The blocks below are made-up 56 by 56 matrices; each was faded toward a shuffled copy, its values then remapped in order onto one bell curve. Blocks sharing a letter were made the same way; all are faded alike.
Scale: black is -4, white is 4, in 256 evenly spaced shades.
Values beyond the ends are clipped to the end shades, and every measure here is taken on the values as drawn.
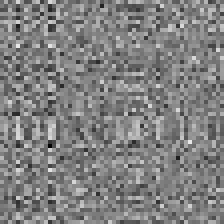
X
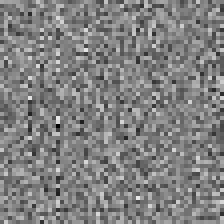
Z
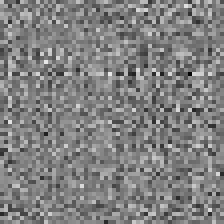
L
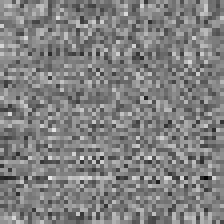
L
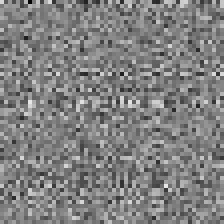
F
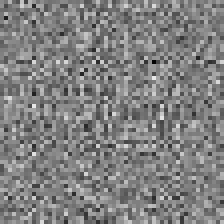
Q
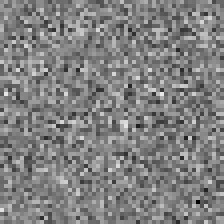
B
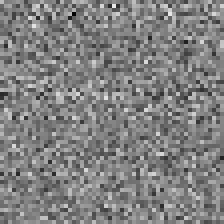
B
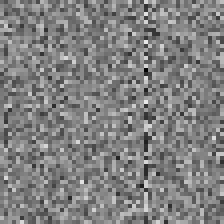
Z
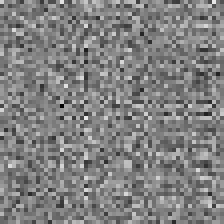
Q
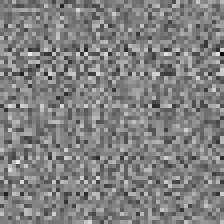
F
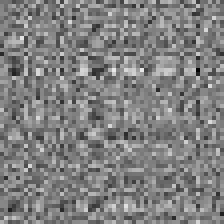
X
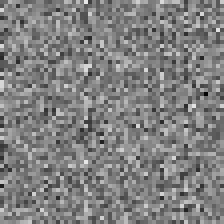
Z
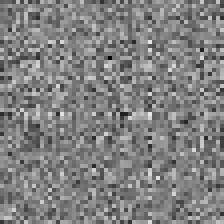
Q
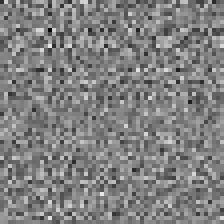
L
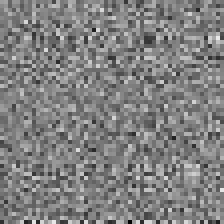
L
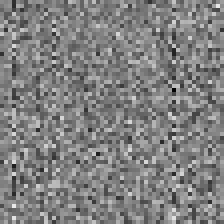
Z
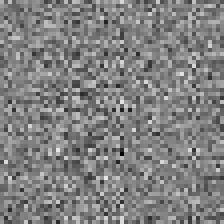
Q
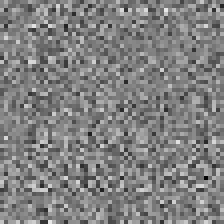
L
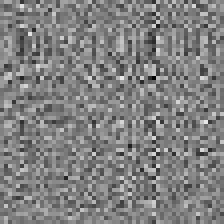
X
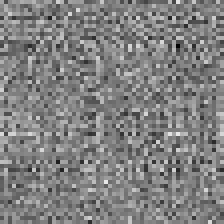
L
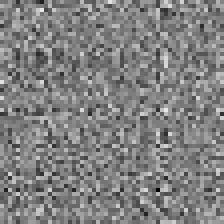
Q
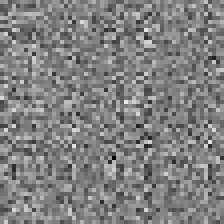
Q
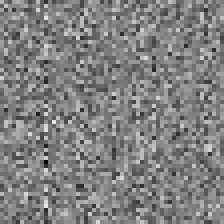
Z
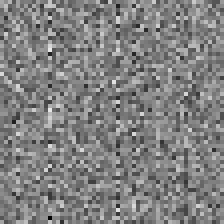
Z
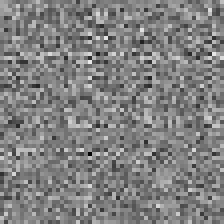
F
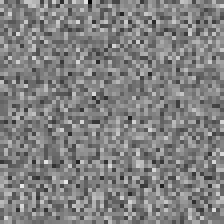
B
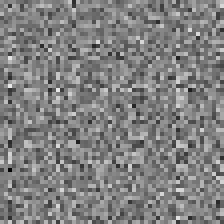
Q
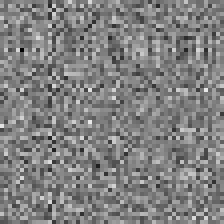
Q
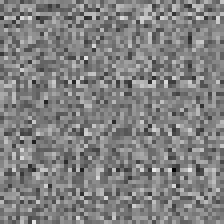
L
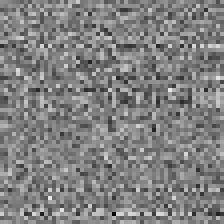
F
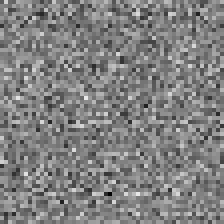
B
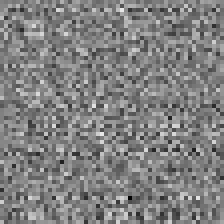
F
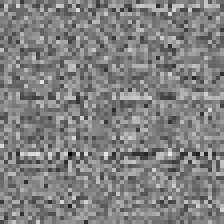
F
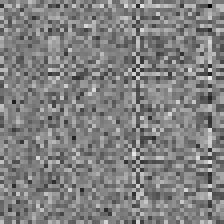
X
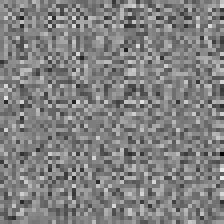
X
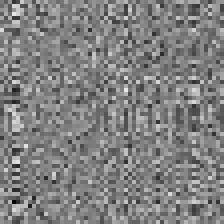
X
